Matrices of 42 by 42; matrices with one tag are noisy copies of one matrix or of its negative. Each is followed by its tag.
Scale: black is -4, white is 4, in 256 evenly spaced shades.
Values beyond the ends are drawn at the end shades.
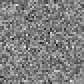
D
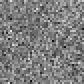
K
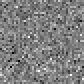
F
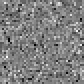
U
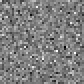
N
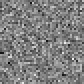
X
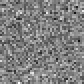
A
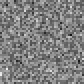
F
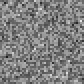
U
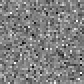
K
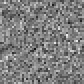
U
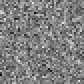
F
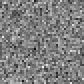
U
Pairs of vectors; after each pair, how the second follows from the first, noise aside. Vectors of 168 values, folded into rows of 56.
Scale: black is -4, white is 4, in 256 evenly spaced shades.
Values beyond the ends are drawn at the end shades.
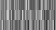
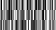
reversed, scaled up.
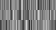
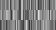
copied.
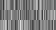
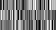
reversed, scaled up.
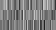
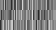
reversed.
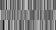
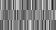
reversed.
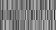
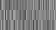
wrapped around, shrunk.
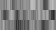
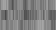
wrapped around, shrunk.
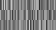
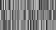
copied.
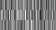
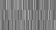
wrapped around, shrunk.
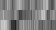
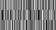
shuffled.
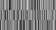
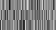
copied.
